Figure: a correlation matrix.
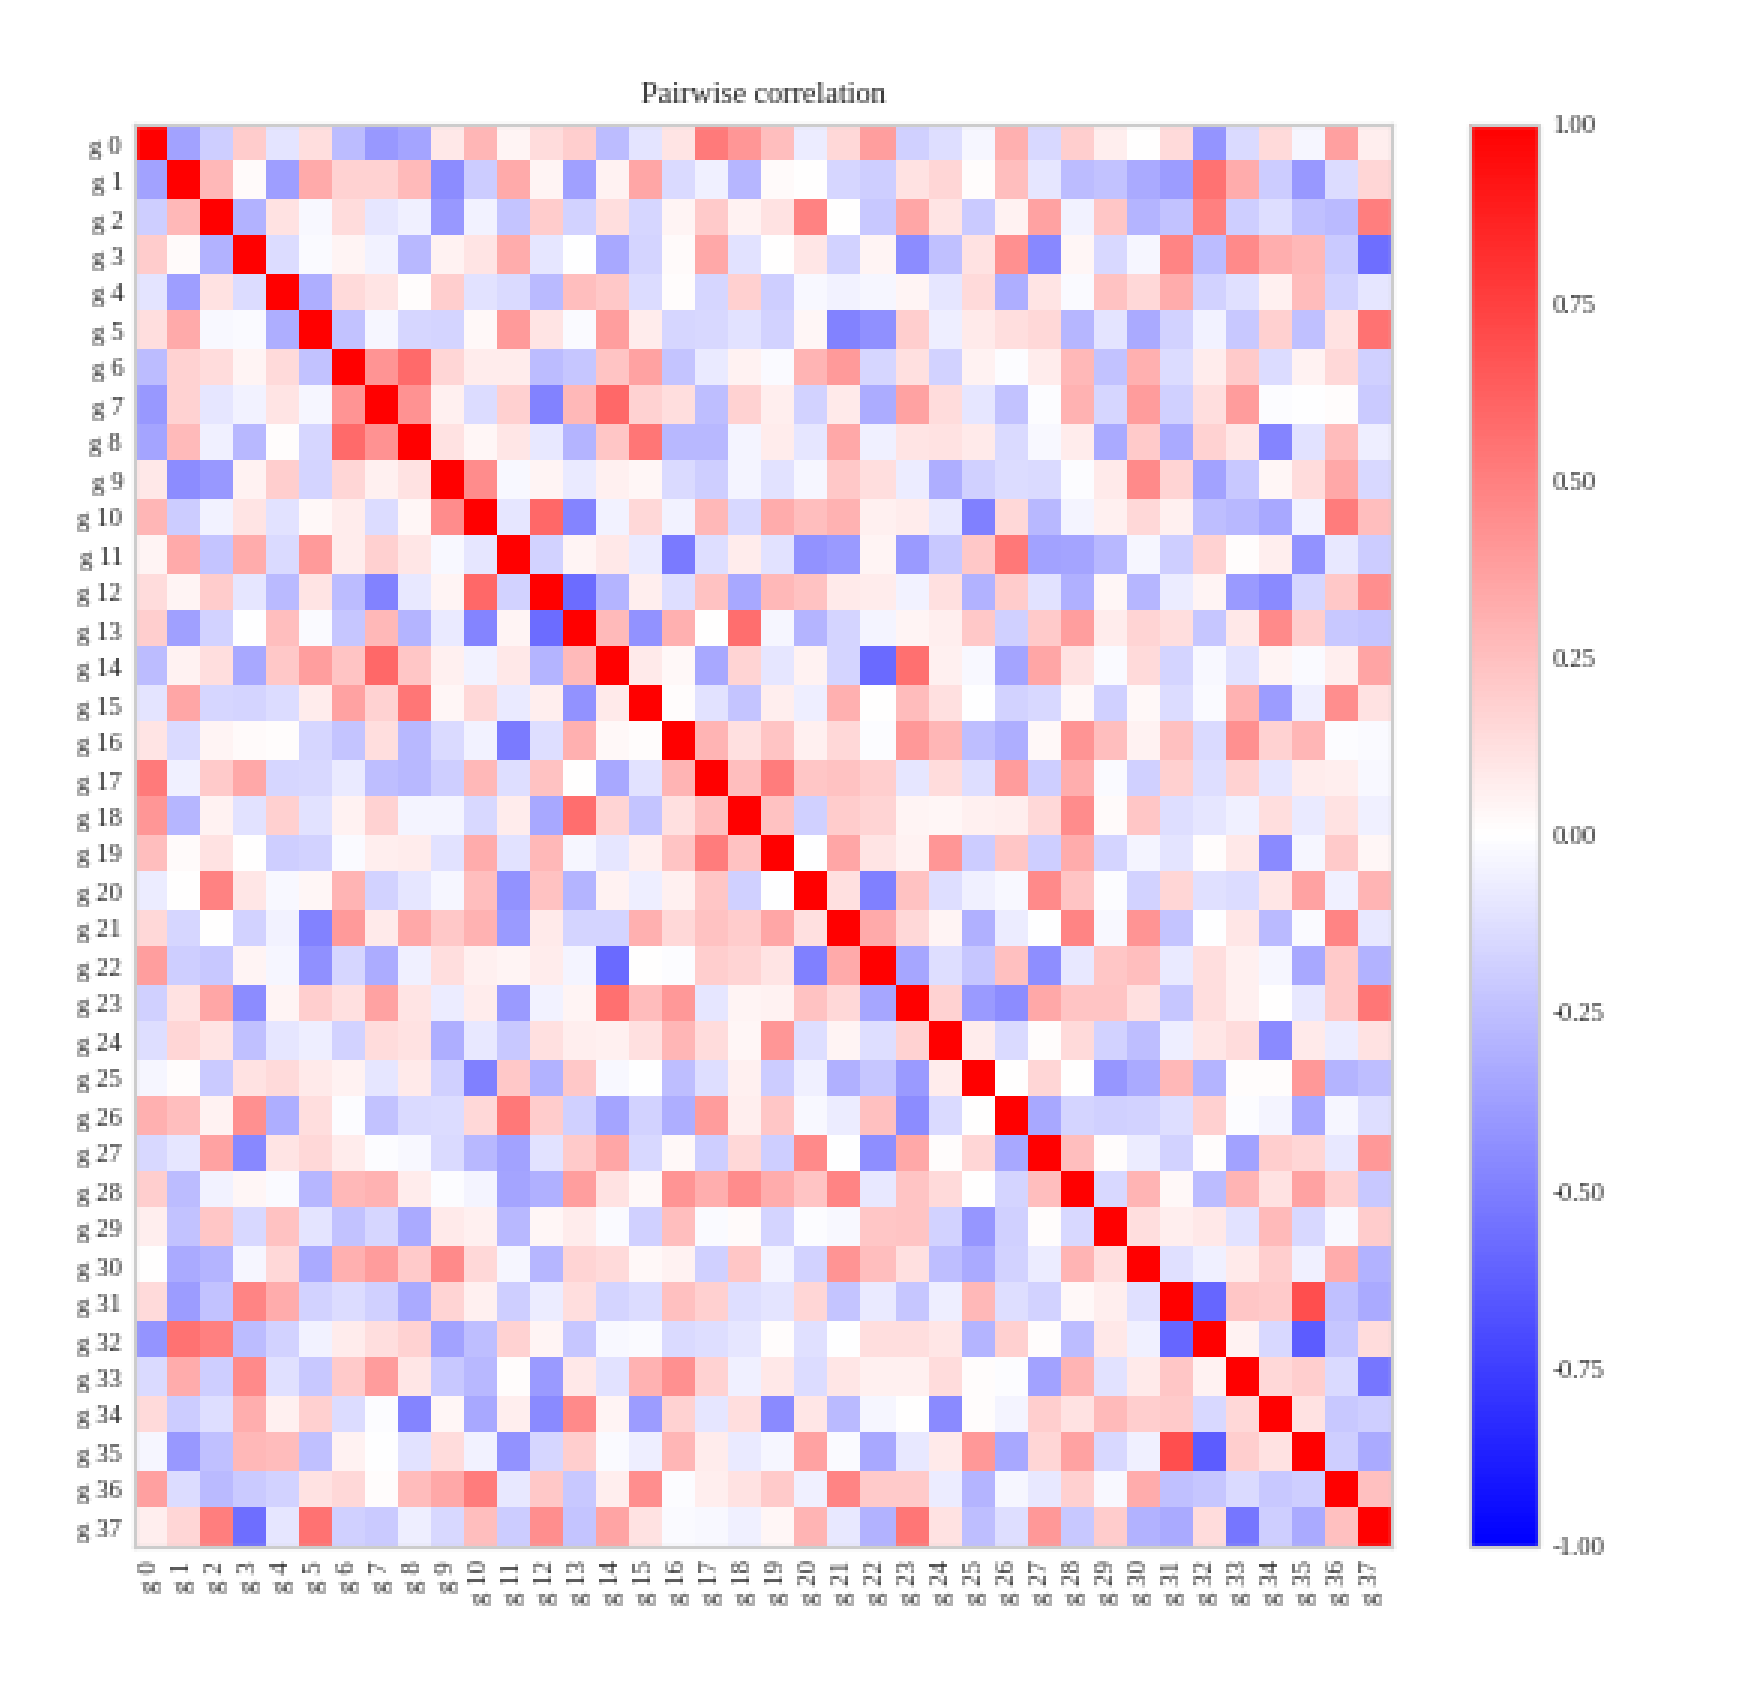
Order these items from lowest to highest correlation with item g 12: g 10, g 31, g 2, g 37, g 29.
g 31, g 29, g 2, g 37, g 10
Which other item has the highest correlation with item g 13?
g 18
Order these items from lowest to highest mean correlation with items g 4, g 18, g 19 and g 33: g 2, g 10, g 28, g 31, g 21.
g 10, g 2, g 31, g 21, g 28
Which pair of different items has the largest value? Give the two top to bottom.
g 31, g 35
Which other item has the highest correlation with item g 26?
g 11
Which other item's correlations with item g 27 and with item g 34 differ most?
g 3
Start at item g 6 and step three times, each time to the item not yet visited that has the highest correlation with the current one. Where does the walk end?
g 36
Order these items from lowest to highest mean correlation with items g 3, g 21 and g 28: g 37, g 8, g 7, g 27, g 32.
g 37, g 32, g 27, g 8, g 7
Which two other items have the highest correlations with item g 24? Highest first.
g 19, g 16
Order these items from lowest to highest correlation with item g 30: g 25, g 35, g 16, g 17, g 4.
g 25, g 17, g 35, g 16, g 4
